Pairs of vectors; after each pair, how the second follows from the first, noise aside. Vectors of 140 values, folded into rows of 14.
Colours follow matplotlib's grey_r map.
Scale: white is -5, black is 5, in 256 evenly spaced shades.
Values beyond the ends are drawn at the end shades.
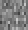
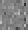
negated, partly zeroed.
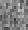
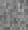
shrunk.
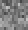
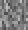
sign-scrambled.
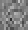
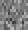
sign-scrambled.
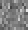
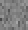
reversed, negated, shrunk.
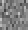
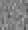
reversed, negated, shrunk.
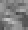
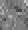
reversed, negated, partly zeroed.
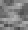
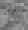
reversed, negated, shrunk.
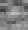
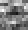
negated, scaled up.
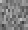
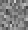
wrapped around.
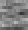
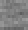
shrunk.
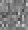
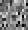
negated, scaled up.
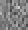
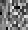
negated, scaled up.
